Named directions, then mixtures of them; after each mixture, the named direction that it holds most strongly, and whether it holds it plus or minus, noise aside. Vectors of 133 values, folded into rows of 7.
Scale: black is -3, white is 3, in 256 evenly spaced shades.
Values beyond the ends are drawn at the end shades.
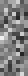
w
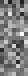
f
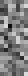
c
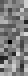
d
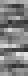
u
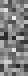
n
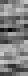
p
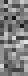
n, minus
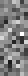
w, plus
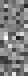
n, minus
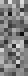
f, minus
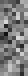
w, minus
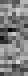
p, plus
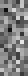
w, minus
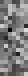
c, plus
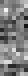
p, plus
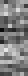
p, plus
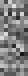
w, plus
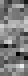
u, minus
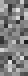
c, minus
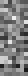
n, plus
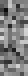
n, minus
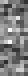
p, minus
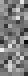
c, minus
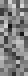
f, minus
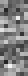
p, minus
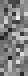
w, minus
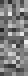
f, plus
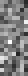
d, minus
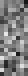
d, minus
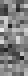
c, plus
